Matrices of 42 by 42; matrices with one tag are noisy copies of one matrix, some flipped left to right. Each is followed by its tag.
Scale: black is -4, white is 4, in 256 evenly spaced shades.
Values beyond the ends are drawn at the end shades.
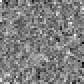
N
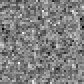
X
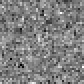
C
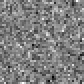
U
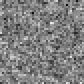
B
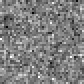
B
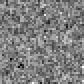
C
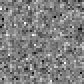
X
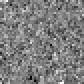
U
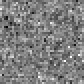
B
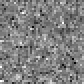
C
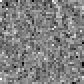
N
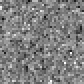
X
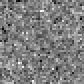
X
